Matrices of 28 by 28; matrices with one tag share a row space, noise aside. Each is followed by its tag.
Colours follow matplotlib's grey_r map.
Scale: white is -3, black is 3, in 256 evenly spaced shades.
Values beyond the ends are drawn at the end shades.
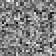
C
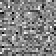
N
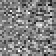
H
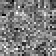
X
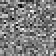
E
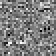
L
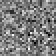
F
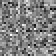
H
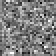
F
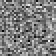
C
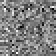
E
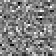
H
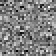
L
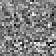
C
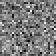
N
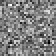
L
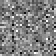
N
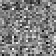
N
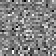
N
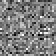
L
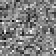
E
